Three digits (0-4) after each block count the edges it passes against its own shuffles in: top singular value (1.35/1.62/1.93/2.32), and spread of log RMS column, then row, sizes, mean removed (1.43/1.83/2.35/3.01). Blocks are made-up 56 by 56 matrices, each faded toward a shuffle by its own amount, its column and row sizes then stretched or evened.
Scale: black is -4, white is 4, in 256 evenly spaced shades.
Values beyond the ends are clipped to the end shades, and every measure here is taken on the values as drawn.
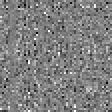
2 3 0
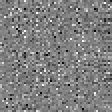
3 1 0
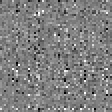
2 3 2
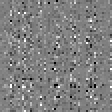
1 4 2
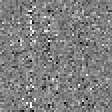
1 2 1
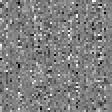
1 4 0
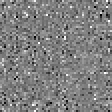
2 2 1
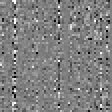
2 4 1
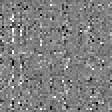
1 3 1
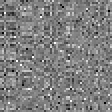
4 1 1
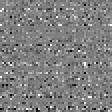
0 1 4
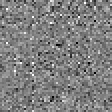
2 2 1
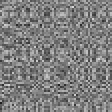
4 0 2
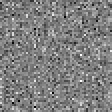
2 2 0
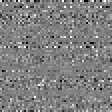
2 0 4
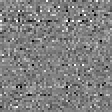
2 0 3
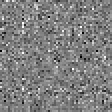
1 1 1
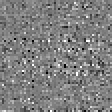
0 2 3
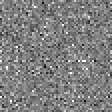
2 0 1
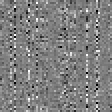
3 4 0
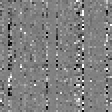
3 4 1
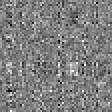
3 3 2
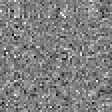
3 0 1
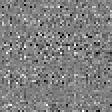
2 1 3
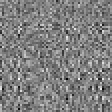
4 3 2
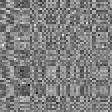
4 1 2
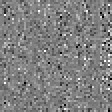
0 3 0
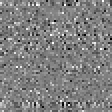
3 0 3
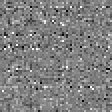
2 1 2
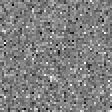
0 0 0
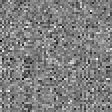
3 1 1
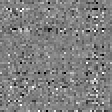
0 2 3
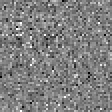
2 1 0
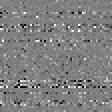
3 0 4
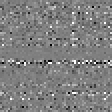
3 1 4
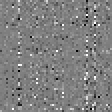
1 3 1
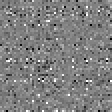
0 2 3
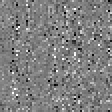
1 3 0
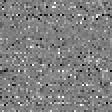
2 0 3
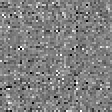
1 1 3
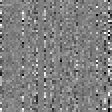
3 4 0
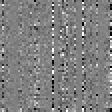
3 4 0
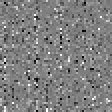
2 3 0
